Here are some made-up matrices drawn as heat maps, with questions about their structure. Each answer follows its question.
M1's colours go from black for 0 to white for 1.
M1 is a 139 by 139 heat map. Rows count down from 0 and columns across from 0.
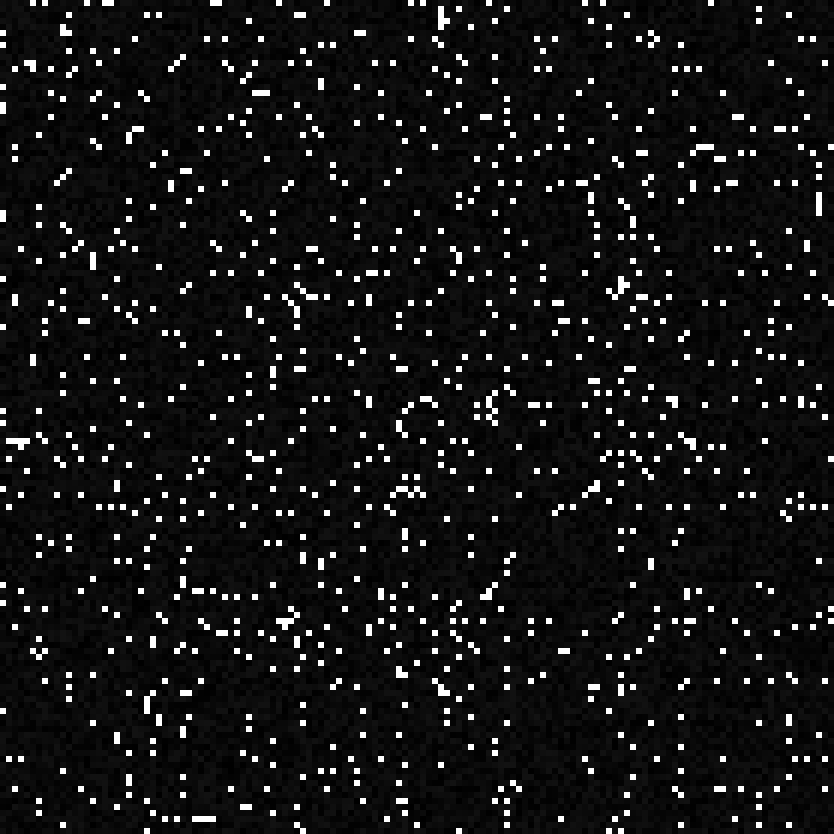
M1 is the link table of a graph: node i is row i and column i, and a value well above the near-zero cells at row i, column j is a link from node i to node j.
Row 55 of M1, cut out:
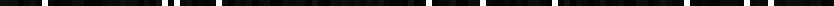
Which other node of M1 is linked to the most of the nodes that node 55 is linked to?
node 113
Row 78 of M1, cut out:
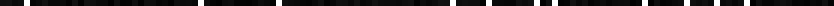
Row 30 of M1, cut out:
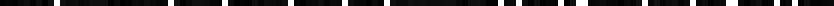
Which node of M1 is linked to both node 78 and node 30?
node 107
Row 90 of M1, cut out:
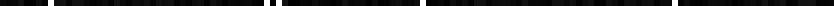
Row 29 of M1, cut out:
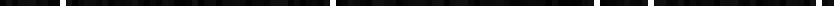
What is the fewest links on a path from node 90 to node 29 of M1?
5
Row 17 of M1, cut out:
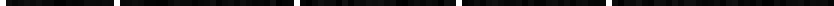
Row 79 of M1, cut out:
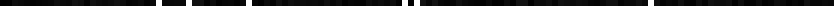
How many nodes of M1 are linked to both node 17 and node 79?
0
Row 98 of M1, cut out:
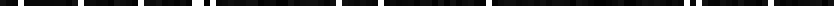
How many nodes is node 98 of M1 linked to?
12
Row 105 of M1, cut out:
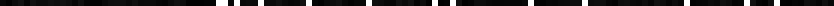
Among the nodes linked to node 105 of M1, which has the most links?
node 114
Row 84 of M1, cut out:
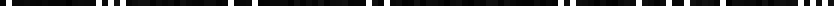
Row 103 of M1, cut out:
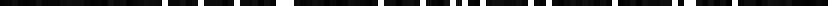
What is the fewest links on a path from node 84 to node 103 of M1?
2
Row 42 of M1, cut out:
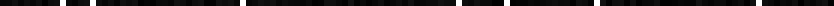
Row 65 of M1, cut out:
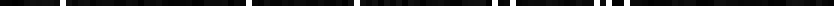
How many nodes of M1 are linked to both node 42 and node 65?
2
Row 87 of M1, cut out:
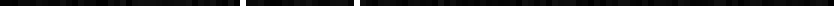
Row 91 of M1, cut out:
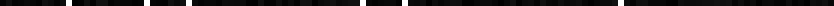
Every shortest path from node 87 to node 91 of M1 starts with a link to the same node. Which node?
node 59
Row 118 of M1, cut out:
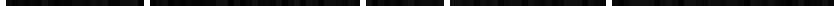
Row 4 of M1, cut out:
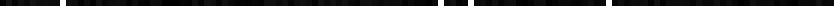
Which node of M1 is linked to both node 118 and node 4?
node 101
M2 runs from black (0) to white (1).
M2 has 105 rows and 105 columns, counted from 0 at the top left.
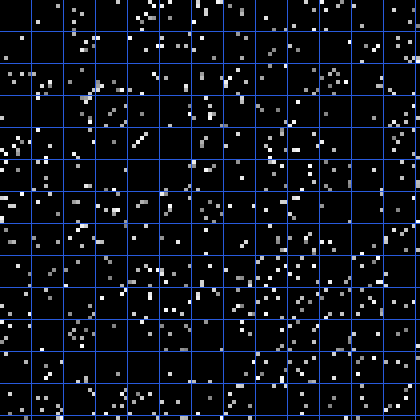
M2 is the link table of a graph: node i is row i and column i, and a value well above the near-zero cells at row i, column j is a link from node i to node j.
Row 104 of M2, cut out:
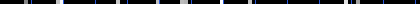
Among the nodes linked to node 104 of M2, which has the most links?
node 46
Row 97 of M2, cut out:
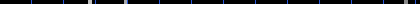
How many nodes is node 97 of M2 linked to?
3
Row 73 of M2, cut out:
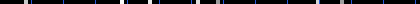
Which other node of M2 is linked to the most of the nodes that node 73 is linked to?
node 0
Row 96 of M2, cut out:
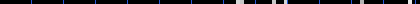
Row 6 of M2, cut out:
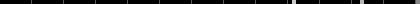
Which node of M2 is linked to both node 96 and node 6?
node 90
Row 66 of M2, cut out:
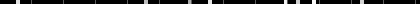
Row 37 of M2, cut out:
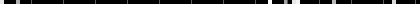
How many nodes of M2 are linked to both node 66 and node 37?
3
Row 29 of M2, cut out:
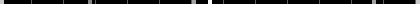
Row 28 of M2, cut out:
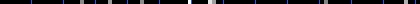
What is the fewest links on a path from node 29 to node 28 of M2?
2
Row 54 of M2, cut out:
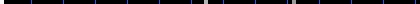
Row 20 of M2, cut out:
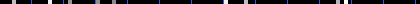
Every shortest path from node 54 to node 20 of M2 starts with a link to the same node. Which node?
node 51
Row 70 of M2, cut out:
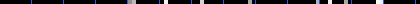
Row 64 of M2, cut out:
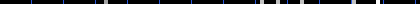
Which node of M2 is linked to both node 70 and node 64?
node 94
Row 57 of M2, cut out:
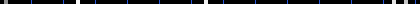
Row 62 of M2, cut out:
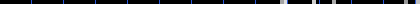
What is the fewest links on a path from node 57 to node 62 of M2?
2
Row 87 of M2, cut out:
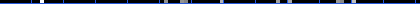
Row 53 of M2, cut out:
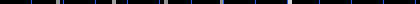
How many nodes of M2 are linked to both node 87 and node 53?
3
